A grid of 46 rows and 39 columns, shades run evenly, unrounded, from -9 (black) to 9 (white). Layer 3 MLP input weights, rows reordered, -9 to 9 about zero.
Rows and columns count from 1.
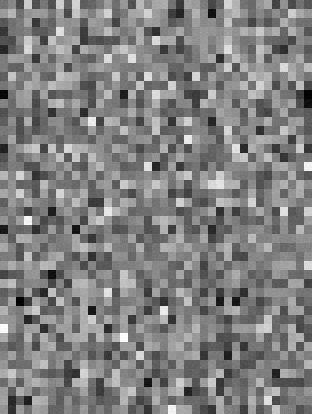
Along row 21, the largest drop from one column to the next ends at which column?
31
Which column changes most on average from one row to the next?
4
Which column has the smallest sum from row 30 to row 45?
26
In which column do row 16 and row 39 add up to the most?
24
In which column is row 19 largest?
39
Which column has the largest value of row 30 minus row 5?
6
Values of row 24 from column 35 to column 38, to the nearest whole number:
-4 7 -3 -2
